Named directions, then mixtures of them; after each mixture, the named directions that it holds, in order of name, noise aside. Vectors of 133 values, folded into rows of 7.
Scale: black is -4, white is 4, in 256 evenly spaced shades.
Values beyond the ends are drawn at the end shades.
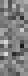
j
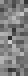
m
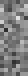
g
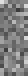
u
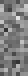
g.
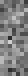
m.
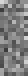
u.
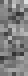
j, m.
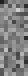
u.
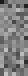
u.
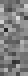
g.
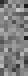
u.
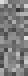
u.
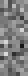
j.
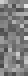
u.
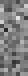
g.
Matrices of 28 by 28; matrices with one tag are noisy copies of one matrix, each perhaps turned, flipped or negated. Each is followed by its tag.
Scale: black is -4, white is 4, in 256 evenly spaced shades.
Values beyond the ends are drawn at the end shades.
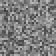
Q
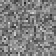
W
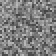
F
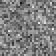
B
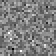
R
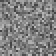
R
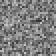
Q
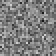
R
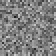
R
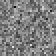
B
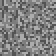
Q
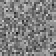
R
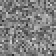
W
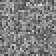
Q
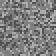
W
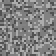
W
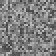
W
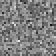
Q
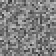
F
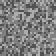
B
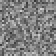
R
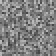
F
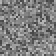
F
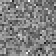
F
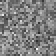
B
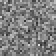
F
